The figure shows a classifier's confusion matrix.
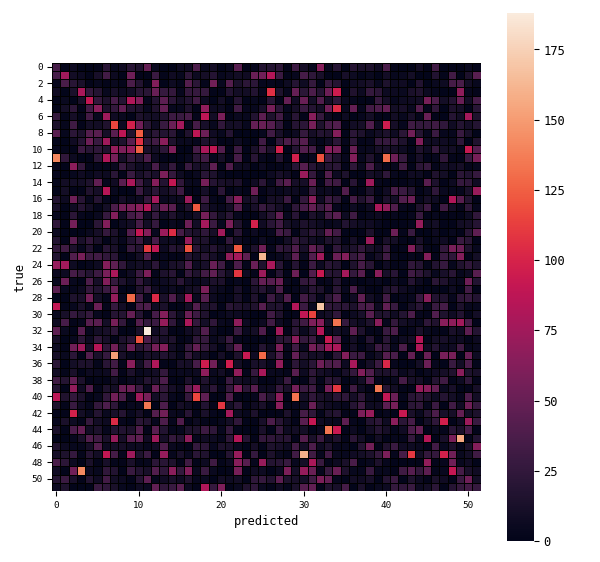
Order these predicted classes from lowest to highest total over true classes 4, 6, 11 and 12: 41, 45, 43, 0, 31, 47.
43, 47, 41, 31, 45, 0
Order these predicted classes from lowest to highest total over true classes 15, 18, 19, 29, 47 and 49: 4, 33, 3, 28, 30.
4, 28, 33, 3, 30
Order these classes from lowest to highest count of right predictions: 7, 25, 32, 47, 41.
41, 25, 32, 47, 7
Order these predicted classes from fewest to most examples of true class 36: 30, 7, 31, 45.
30, 31, 7, 45
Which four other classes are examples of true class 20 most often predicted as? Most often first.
14, 10, 13, 11
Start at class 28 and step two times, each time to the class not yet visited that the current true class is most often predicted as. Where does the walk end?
10
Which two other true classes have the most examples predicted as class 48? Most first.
49, 16
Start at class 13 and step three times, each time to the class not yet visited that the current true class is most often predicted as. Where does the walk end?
34
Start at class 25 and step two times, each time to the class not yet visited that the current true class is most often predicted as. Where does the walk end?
16
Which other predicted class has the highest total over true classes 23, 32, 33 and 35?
25
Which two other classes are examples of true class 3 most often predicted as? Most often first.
26, 34
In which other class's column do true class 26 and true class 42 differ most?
2
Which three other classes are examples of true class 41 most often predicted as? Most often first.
11, 20, 27
